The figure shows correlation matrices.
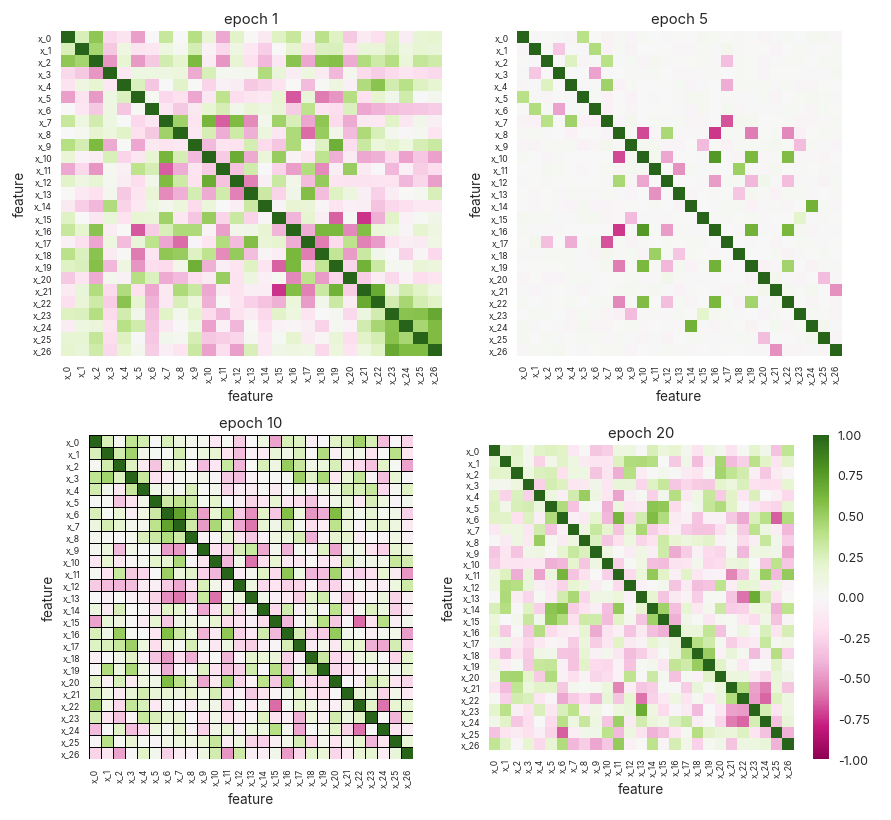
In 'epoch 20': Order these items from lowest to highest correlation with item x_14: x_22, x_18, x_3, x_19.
x_22, x_18, x_19, x_3
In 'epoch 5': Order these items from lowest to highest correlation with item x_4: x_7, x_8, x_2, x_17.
x_17, x_8, x_2, x_7
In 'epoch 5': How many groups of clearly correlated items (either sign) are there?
9
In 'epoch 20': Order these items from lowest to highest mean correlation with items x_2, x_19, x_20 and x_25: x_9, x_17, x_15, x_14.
x_9, x_15, x_14, x_17
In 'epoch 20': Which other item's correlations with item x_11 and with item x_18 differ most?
x_6
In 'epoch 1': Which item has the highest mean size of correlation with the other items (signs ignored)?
x_2
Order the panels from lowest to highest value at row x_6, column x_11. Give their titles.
epoch 5, epoch 1, epoch 10, epoch 20
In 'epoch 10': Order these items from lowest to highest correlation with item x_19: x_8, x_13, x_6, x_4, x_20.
x_6, x_20, x_8, x_4, x_13
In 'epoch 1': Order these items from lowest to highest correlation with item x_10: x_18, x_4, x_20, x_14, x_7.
x_4, x_20, x_14, x_18, x_7
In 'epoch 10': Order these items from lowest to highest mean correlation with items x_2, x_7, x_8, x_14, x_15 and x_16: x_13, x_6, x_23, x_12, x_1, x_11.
x_12, x_13, x_23, x_1, x_11, x_6
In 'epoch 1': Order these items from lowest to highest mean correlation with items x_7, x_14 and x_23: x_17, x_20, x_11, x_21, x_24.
x_11, x_20, x_17, x_21, x_24
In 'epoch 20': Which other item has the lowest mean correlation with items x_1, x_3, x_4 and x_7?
x_18
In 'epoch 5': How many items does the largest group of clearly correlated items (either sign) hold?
6
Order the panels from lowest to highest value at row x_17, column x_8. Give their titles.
epoch 1, epoch 5, epoch 20, epoch 10
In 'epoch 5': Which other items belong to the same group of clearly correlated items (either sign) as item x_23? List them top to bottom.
x_9, x_15
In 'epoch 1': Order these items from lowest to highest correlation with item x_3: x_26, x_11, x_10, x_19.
x_19, x_26, x_11, x_10
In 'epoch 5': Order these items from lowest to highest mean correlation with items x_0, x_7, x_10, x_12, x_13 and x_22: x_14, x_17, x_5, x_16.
x_17, x_14, x_5, x_16
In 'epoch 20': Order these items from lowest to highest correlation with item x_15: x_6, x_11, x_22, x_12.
x_22, x_12, x_11, x_6
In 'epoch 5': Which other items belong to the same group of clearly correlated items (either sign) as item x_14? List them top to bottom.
x_24
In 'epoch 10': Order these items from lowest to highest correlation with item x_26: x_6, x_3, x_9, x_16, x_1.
x_16, x_6, x_1, x_3, x_9
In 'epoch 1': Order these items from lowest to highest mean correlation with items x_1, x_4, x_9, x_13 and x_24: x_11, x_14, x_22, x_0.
x_14, x_11, x_0, x_22
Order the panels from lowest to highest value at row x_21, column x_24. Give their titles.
epoch 20, epoch 10, epoch 5, epoch 1
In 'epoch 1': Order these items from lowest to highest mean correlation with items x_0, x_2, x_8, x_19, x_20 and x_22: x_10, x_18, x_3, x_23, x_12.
x_3, x_10, x_12, x_23, x_18
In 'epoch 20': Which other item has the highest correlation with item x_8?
x_4
